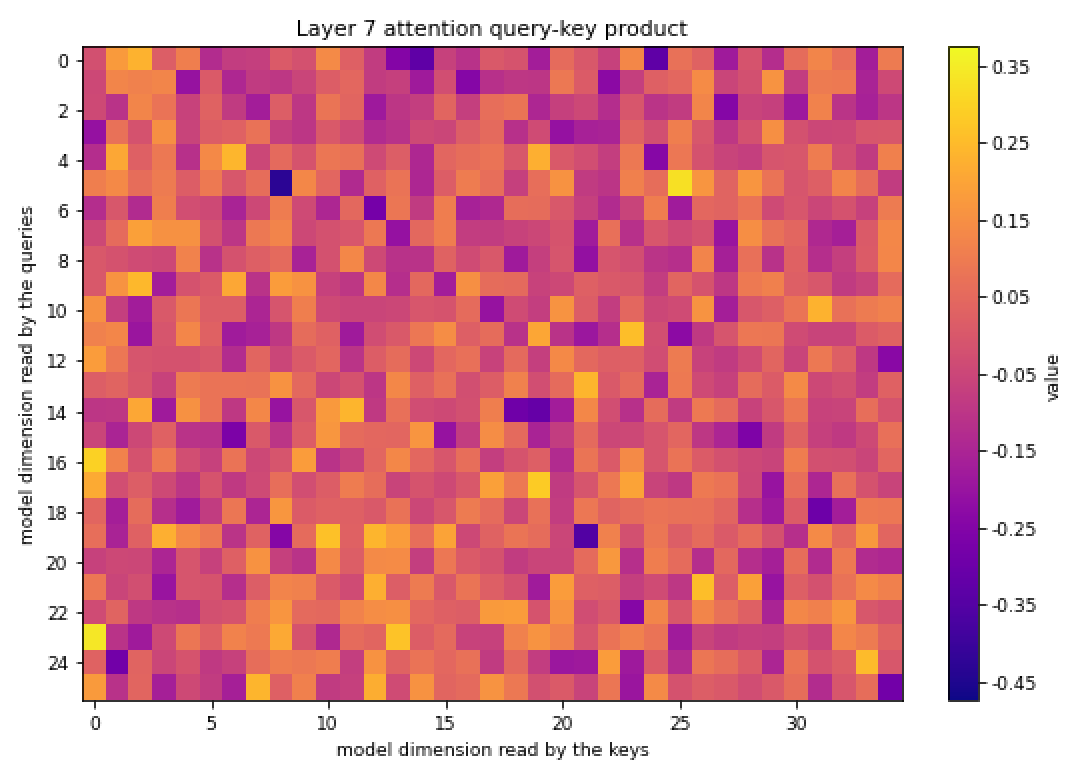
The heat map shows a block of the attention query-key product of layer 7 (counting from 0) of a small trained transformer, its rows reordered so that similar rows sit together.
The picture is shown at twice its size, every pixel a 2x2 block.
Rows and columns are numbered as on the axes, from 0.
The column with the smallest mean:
27
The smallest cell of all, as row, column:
5, 8
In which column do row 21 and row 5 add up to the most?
26
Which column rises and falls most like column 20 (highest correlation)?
32
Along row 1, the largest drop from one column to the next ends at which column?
4
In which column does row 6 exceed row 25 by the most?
34
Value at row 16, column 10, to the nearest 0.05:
-0.1
